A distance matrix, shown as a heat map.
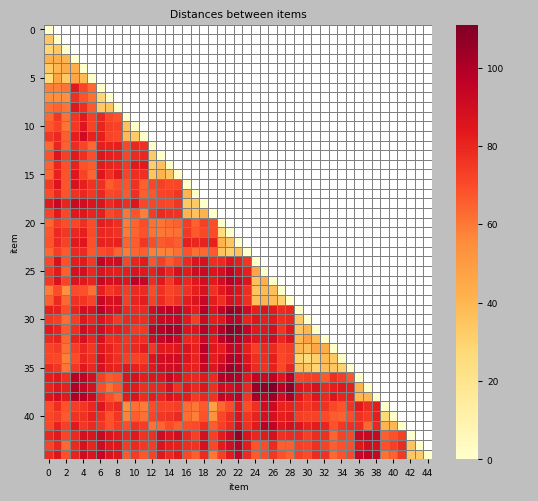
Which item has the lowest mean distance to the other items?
2
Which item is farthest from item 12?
31
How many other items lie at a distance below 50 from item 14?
3
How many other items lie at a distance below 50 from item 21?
3
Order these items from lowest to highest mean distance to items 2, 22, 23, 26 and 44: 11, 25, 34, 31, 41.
25, 11, 34, 41, 31
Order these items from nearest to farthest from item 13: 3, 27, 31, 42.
27, 3, 42, 31
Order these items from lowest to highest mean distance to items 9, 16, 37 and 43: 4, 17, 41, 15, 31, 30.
17, 41, 15, 30, 31, 4
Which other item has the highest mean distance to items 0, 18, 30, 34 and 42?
22
